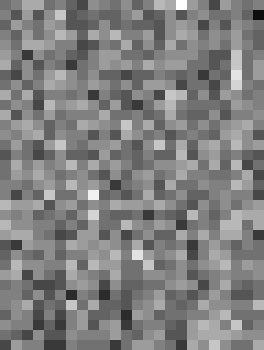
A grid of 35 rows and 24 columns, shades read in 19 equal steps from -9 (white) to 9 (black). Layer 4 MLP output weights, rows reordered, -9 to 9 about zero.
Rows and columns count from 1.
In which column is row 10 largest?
9
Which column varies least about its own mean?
23
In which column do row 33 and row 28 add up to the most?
6
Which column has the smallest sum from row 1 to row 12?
22
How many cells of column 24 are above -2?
27
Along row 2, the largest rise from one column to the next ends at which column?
7
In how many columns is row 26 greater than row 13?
13
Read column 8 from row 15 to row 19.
1 2 0 -1 -1
